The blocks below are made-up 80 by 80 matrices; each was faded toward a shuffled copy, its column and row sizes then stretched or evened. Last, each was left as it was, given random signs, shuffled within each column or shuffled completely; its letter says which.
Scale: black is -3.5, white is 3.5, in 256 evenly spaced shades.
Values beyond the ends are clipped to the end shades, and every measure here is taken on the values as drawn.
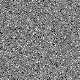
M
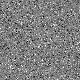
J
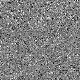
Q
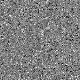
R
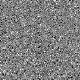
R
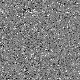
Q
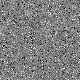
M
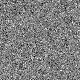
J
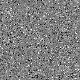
Q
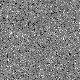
M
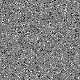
R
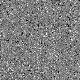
M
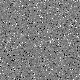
J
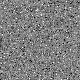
J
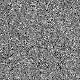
Q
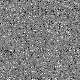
Q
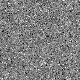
M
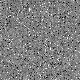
M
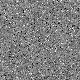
J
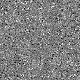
R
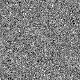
M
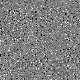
R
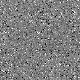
R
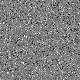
J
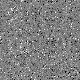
R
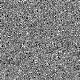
R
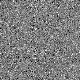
Q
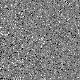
M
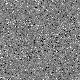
J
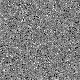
J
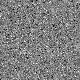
J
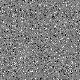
R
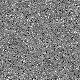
J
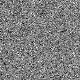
Q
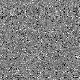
R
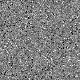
M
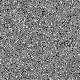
J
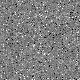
M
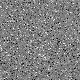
J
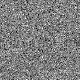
R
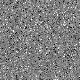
R
